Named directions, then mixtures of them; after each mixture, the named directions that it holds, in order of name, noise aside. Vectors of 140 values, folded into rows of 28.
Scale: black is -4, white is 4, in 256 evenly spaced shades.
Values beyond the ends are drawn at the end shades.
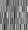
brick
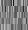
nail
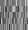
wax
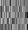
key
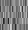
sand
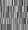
brick, nail, sand.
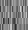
sand.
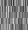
nail, wax.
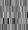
brick, key, sand.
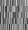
wax.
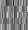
brick, nail.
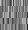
key, nail, sand.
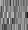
brick, key.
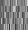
brick, sand, wax.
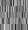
brick, nail, sand.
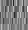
brick, nail, wax.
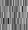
brick, nail, sand.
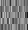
key.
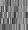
brick, key, wax.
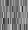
brick, sand.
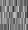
key, nail, wax.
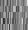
sand, wax.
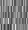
nail, sand.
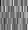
key, nail, sand.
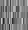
key, sand, wax.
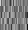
key, nail.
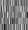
brick, key, nail.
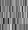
sand.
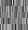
nail, sand.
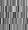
wax.
